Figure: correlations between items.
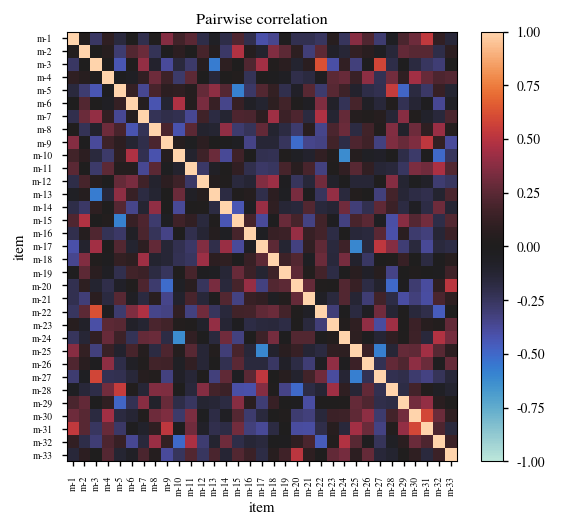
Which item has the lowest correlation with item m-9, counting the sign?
m-20
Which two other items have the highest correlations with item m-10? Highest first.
m-6, m-13
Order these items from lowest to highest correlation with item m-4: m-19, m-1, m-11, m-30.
m-19, m-1, m-11, m-30
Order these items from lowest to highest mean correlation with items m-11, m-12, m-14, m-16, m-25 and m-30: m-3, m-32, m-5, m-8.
m-3, m-5, m-8, m-32
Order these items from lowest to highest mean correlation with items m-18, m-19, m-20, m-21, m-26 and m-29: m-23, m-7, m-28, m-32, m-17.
m-28, m-17, m-23, m-32, m-7
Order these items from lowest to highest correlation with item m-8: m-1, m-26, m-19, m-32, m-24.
m-19, m-1, m-26, m-24, m-32
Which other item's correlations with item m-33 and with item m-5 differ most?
m-15
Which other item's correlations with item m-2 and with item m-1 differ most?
m-18
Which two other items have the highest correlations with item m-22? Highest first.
m-3, m-7
